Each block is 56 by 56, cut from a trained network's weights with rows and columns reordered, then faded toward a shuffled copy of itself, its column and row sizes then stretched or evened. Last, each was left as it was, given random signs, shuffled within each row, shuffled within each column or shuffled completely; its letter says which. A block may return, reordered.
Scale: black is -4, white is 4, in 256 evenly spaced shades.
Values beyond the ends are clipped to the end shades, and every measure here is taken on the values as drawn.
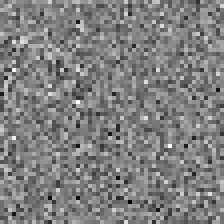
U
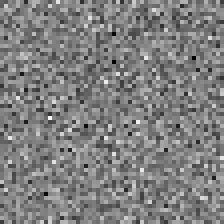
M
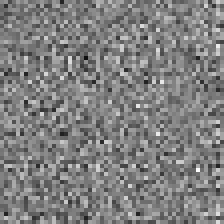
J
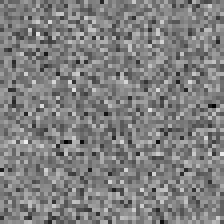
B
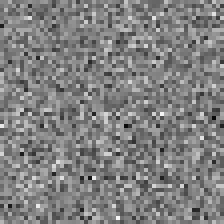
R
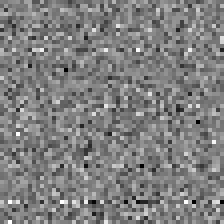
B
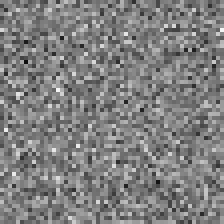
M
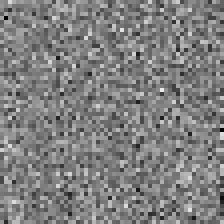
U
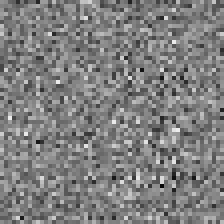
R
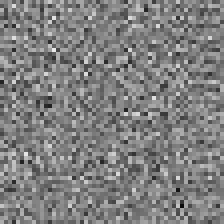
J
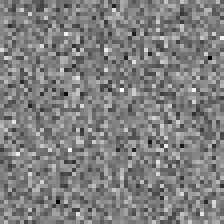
U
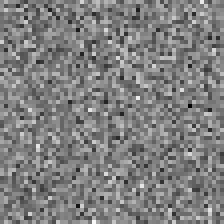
U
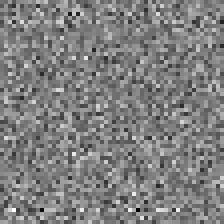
B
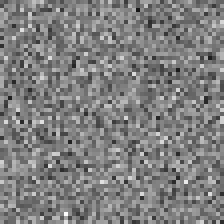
B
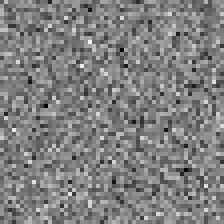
M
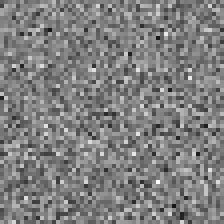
B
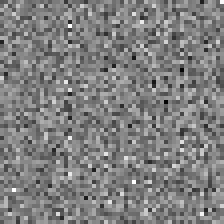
U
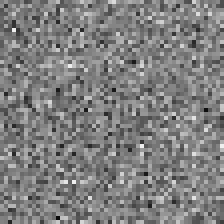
R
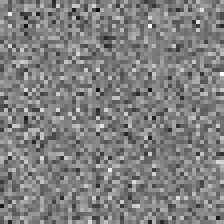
J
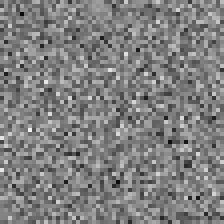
M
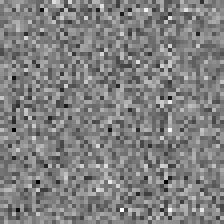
R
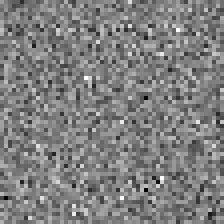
B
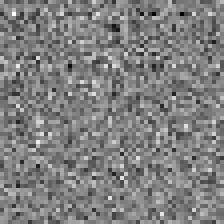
J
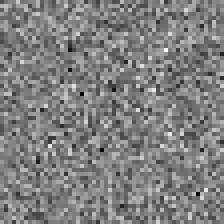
M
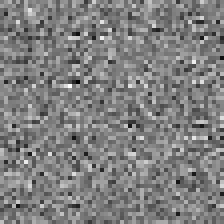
J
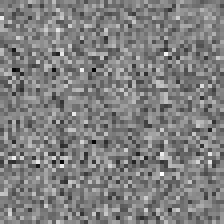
R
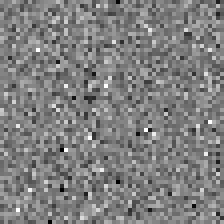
U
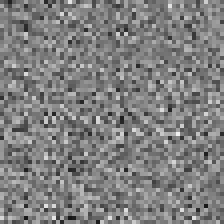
J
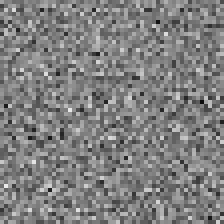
B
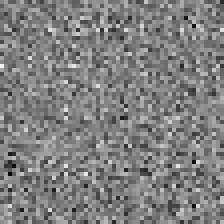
R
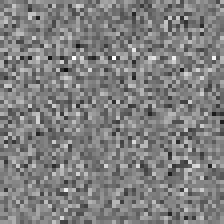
R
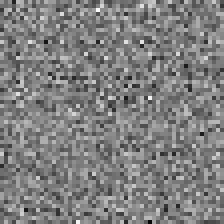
B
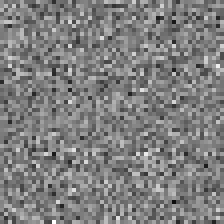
R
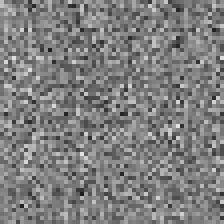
R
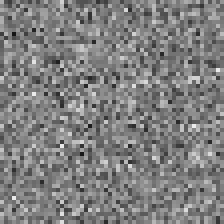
J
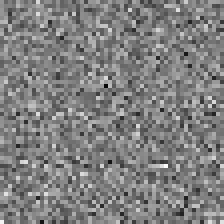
B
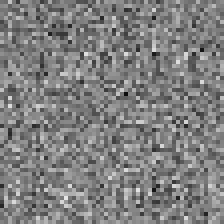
J
